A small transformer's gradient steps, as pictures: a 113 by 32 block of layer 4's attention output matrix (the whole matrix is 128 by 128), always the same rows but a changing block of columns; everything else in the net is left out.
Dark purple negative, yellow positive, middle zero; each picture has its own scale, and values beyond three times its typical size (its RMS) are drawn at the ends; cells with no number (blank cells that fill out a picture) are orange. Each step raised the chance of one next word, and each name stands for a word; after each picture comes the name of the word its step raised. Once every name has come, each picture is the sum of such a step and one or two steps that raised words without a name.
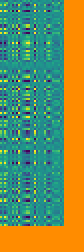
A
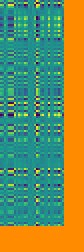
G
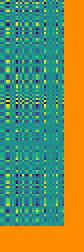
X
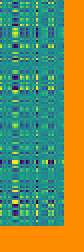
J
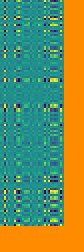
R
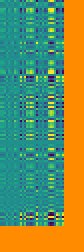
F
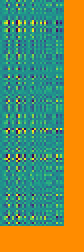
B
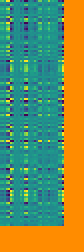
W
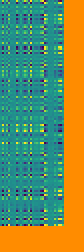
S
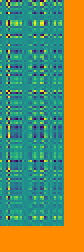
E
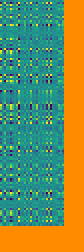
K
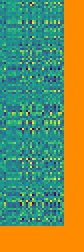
K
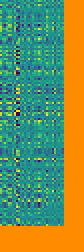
G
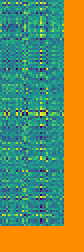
G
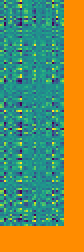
R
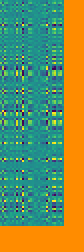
K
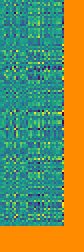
E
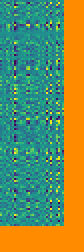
K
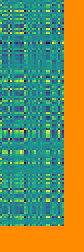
A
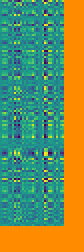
E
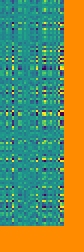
W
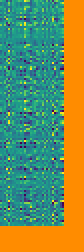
W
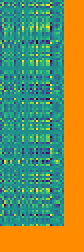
J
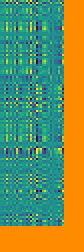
F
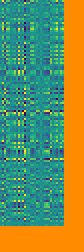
W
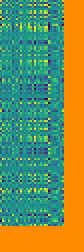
R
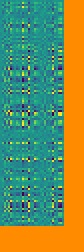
K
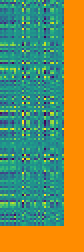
F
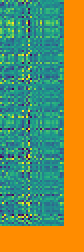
B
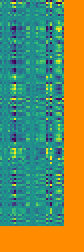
X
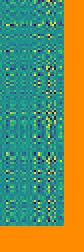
E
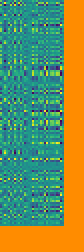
K
